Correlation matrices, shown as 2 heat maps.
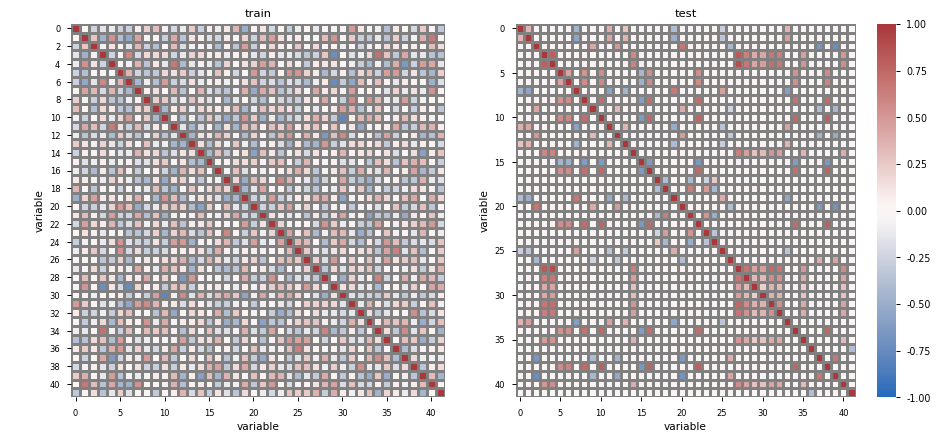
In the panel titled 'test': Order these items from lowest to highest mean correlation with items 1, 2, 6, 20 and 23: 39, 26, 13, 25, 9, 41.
39, 26, 25, 41, 13, 9
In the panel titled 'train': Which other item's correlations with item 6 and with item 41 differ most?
29
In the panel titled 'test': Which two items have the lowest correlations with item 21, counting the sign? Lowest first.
24, 17
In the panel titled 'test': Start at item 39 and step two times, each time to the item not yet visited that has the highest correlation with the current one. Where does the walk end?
26
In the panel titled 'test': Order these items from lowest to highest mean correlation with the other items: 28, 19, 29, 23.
19, 23, 29, 28
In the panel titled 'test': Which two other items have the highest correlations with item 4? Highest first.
27, 3
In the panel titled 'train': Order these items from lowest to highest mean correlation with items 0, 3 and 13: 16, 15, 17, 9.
15, 17, 16, 9
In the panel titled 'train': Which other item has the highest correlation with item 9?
30
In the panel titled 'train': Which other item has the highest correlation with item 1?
40
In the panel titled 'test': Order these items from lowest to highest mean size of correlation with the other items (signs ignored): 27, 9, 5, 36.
36, 9, 5, 27
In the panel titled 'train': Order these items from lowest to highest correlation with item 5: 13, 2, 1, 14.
1, 13, 14, 2
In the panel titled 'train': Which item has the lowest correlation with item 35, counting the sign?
39
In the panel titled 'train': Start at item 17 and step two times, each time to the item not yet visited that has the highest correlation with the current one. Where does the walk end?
24
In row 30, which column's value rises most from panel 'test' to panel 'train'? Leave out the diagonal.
12
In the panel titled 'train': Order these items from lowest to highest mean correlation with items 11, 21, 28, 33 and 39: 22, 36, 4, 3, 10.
3, 10, 36, 22, 4
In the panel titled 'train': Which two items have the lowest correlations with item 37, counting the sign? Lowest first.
4, 21
